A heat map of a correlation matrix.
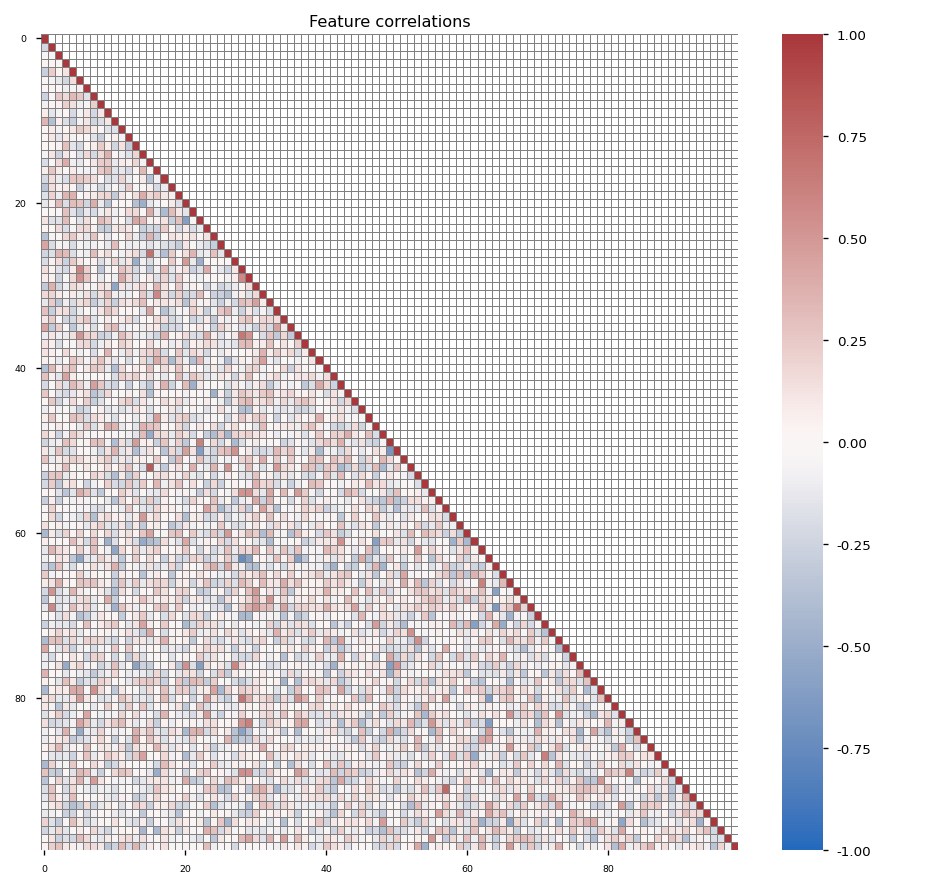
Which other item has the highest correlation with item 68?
32
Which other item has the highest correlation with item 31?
16
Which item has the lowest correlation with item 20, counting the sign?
22
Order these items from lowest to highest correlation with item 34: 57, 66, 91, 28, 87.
91, 57, 87, 28, 66
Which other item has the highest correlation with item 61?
42
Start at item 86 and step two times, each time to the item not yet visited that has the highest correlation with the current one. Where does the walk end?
62
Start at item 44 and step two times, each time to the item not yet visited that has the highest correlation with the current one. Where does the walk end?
67
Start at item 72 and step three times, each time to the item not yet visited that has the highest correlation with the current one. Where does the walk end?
26
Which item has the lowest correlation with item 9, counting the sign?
61
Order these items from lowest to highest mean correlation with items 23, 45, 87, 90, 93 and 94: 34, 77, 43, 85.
77, 43, 34, 85
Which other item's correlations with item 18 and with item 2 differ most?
66
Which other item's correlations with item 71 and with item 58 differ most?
64
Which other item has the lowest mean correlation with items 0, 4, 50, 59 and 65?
71
